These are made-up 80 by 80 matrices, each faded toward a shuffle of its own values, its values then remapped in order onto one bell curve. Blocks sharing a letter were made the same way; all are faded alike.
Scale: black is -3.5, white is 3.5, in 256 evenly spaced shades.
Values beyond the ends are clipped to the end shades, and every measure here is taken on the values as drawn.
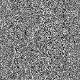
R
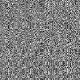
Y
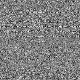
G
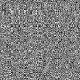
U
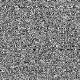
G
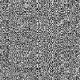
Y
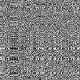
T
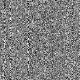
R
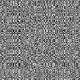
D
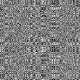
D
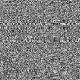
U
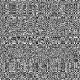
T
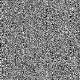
R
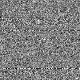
G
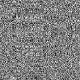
U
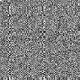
Y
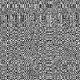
D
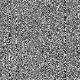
R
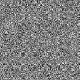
U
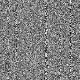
R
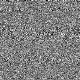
G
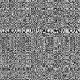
T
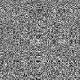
U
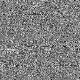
G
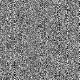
R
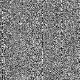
R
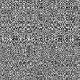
T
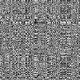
T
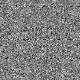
G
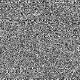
G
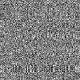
U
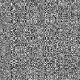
Y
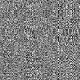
Y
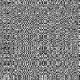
D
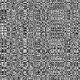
D
